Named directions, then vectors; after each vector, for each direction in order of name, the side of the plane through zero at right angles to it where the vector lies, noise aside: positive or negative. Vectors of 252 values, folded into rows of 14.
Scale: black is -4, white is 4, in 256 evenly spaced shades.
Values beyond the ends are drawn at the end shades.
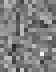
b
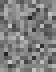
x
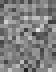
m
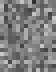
negative, negative, negative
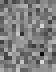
negative, positive, positive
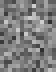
negative, positive, negative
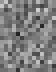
positive, negative, negative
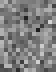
positive, negative, negative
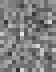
positive, negative, positive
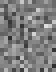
negative, negative, negative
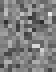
positive, negative, positive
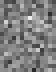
negative, positive, negative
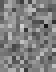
positive, positive, positive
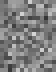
negative, negative, positive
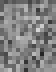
negative, positive, positive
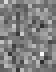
positive, negative, negative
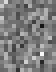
positive, negative, negative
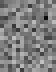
negative, negative, positive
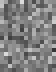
negative, negative, negative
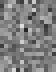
positive, positive, positive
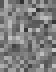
positive, positive, positive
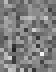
positive, positive, negative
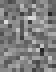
negative, positive, negative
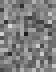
positive, negative, positive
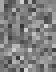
negative, negative, negative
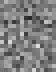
positive, negative, positive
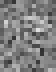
negative, positive, negative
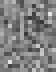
positive, negative, positive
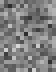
negative, negative, positive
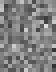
negative, negative, negative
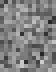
negative, positive, positive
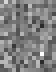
positive, negative, negative
